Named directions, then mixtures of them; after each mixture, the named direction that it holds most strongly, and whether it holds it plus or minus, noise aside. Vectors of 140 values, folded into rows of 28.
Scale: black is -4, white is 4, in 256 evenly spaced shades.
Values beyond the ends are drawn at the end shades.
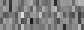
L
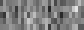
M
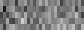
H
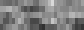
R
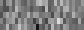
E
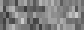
H, plus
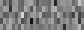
L, plus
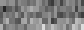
R, minus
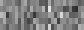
M, minus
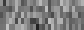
E, plus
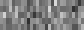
M, minus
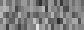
E, minus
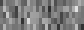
M, plus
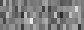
M, plus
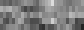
R, plus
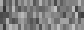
H, plus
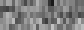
R, minus
